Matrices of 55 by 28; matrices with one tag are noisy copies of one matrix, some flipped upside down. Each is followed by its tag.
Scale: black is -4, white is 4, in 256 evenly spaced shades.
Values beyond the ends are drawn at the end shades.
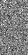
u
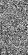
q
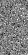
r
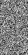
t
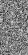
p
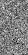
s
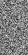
r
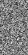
p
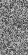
r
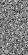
s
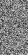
r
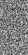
u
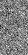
r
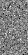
s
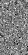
s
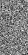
s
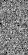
q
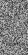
s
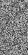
s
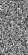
p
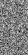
p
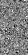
t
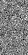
u
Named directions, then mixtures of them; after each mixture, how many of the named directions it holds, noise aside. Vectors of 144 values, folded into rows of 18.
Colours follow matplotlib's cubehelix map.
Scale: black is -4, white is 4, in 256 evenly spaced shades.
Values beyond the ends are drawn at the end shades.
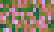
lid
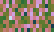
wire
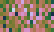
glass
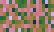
three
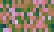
two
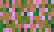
two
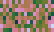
three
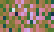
one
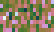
three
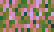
one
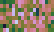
two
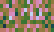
two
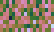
one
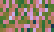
one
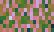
one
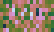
three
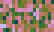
one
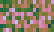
one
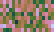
two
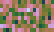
one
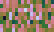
three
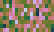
three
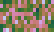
one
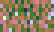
two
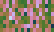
one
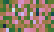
two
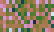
two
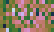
two
